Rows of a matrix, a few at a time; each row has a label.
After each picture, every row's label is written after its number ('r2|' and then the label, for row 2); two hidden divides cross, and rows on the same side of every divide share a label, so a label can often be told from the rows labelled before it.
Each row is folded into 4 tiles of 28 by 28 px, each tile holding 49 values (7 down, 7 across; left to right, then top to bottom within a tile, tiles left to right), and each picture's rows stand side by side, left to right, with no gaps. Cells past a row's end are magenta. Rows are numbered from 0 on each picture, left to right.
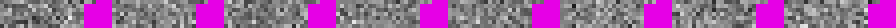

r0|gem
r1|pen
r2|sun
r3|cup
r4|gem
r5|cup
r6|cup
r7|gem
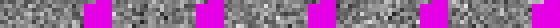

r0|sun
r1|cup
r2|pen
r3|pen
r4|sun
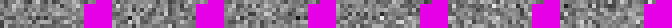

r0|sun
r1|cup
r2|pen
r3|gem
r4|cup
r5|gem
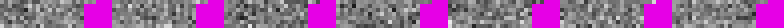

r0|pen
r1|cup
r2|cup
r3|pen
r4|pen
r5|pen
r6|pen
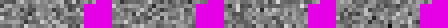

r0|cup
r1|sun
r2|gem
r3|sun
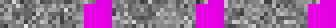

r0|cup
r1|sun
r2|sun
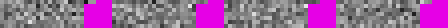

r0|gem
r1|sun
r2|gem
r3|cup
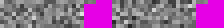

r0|sun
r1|sun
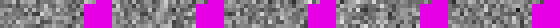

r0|pen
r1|cup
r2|sun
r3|cup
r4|pen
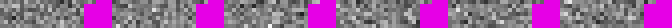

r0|sun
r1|gem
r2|gem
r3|sun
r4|gem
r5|gem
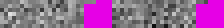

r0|cup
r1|sun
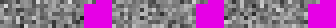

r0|cup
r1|gem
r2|cup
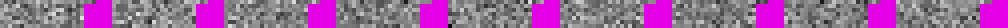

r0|cup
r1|sun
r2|pen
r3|sun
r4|sun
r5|pen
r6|gem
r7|pen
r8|cup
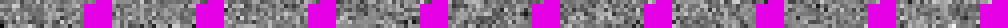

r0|sun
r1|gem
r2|sun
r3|cup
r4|gem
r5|pen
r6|gem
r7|cup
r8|cup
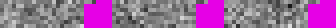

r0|cup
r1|gem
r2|sun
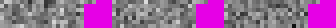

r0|gem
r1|sun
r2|sun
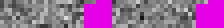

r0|pen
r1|pen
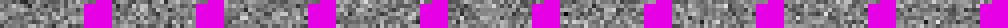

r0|sun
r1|gem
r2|sun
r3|sun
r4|pen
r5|cup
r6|cup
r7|pen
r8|cup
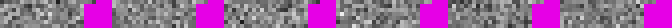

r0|cup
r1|sun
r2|sun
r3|gem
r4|cup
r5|pen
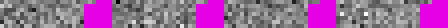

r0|sun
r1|pen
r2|gem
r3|gem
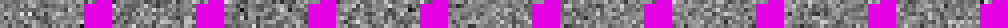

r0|gem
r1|gem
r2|sun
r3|cup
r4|pen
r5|cup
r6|sun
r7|cup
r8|gem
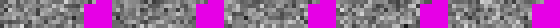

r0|pen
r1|sun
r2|sun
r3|sun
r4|cup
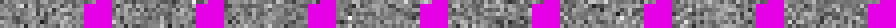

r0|gem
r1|sun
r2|pen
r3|pen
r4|cup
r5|cup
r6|cup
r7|sun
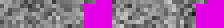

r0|sun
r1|pen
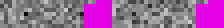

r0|pen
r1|sun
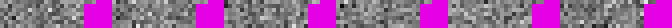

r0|sun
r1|cup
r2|pen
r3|gem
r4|gem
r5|cup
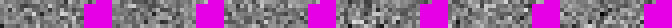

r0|sun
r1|sun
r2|cup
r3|cup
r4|pen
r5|sun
